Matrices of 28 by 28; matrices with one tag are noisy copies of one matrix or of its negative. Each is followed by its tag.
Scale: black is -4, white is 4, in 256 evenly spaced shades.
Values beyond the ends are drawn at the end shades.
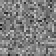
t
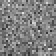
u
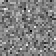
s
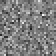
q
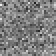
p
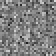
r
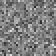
q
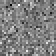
q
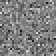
t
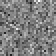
q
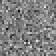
s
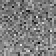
u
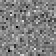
s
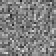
t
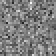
q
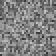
p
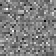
p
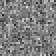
r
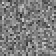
s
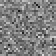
p
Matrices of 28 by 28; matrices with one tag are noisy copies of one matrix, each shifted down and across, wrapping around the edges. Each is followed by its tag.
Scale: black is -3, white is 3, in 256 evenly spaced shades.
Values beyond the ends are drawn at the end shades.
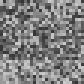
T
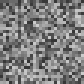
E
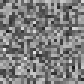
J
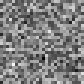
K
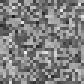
E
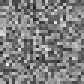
J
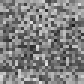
T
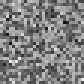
E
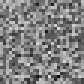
E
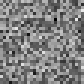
J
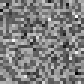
K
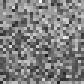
T
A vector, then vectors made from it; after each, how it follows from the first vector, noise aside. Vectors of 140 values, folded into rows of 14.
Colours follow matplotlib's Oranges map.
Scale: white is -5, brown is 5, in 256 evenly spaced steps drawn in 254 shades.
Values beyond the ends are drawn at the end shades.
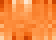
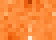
reversed, partly zeroed.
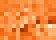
wrapped around.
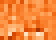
wrapped around.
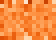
sign-scrambled.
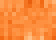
reversed, shrunk.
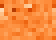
wrapped around, negated, partly zeroed.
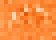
wrapped around, negated, partly zeroed.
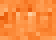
wrapped around, shrunk.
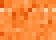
wrapped around, negated, partly zeroed.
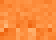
wrapped around, shrunk.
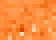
wrapped around, negated, partly zeroed.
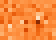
wrapped around, negated, partly zeroed.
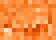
wrapped around.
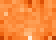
reversed, partly zeroed.
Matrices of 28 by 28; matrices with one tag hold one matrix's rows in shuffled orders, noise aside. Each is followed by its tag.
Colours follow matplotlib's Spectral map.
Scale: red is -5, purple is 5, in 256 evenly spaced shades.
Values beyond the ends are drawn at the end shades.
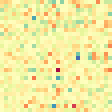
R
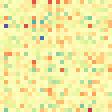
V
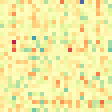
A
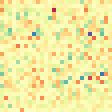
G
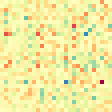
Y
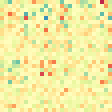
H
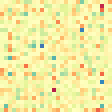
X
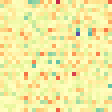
R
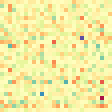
X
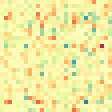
Y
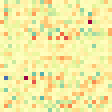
V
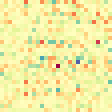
R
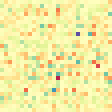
R
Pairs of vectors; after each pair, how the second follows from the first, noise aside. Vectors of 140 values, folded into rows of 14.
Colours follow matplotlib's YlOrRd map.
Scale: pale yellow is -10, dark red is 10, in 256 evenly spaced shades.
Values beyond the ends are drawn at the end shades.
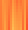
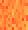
sign-scrambled.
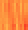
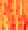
scaled up.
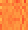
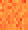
sign-scrambled.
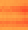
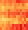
reversed, negated, scaled up.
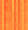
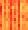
wrapped around, negated, scaled up.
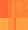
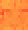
wrapped around, negated, partly zeroed.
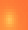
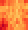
wrapped around, negated, scaled up.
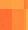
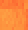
negated, shrunk.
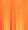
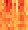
reversed, negated, scaled up.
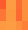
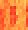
wrapped around, scaled up.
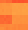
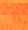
negated, shrunk.
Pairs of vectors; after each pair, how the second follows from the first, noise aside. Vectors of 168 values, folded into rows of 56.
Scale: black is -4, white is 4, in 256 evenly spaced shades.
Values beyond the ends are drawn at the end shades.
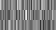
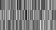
negated.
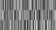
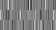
reversed, partly zeroed.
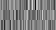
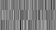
reversed, shrunk.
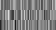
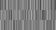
reversed, shrunk.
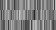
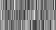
negated.
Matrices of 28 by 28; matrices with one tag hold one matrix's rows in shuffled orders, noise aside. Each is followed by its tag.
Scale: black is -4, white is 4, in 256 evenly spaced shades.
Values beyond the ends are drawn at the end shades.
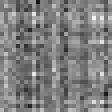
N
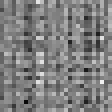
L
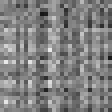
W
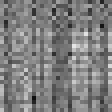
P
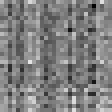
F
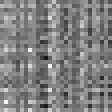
W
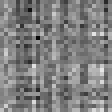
N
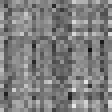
P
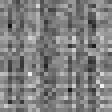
F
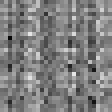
F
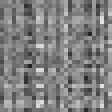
L
